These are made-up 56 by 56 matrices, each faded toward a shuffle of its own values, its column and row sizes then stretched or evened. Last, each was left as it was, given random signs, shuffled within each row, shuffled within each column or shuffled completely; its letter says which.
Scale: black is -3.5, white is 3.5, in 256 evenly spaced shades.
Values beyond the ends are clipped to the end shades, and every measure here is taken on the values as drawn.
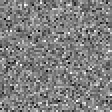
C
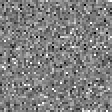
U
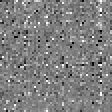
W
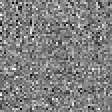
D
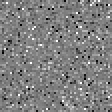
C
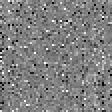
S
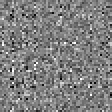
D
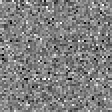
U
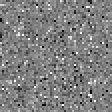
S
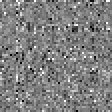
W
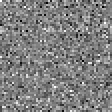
U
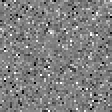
C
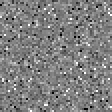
C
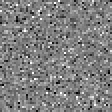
C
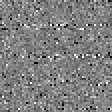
U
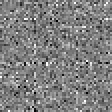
W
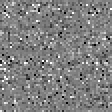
U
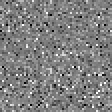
U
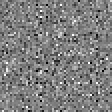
D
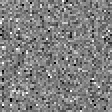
S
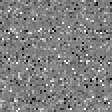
U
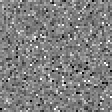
C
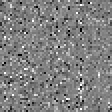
S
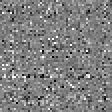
D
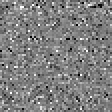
U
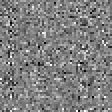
W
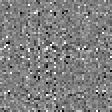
W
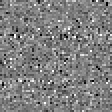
U
